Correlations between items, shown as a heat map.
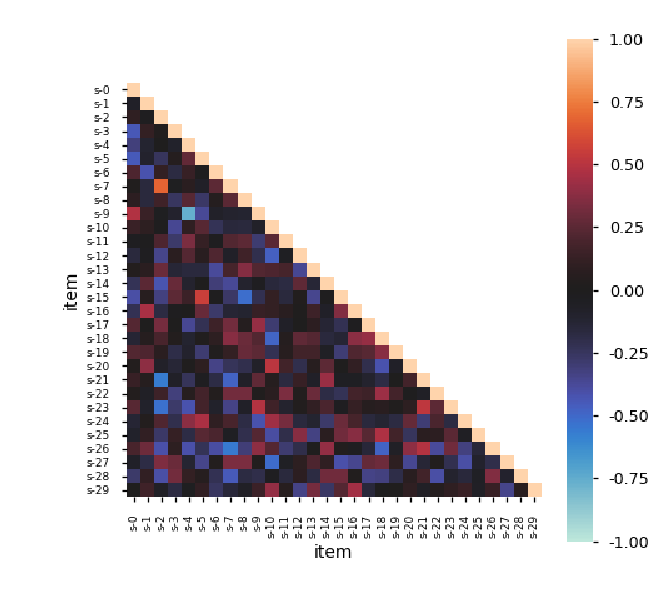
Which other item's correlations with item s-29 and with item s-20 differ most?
s-14
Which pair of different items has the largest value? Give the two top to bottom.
s-2, s-7
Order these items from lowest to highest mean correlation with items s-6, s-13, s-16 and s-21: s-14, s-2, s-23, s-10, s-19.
s-2, s-14, s-10, s-19, s-23
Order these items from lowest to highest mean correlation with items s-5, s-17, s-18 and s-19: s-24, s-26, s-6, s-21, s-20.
s-26, s-20, s-21, s-24, s-6
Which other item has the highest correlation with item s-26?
s-21
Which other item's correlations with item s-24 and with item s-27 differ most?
s-10
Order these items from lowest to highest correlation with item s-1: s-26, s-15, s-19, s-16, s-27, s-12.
s-27, s-12, s-15, s-19, s-26, s-16
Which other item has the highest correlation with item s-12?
s-25
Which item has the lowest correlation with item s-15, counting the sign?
s-8
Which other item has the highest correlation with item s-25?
s-18
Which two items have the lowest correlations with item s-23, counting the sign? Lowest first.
s-2, s-4
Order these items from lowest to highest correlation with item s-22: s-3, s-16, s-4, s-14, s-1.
s-3, s-14, s-1, s-4, s-16
